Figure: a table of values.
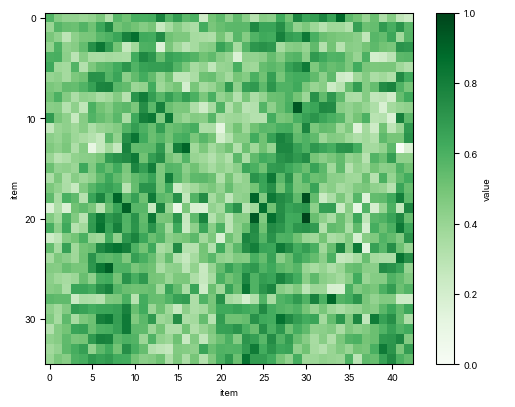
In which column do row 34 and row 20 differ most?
30
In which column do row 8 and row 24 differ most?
16
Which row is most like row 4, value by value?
8
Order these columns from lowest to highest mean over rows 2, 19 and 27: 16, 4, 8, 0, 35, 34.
34, 0, 16, 35, 4, 8
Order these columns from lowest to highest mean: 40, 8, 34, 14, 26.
34, 14, 40, 8, 26
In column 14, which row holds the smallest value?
33
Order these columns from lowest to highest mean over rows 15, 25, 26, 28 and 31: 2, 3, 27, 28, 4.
3, 2, 4, 28, 27
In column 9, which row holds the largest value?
19
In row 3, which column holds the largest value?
6
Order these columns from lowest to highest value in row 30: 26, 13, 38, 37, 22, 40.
37, 13, 22, 26, 40, 38
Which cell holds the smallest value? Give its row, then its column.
13, 41
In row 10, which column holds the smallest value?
40
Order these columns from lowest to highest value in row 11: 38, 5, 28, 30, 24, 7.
38, 5, 7, 24, 28, 30
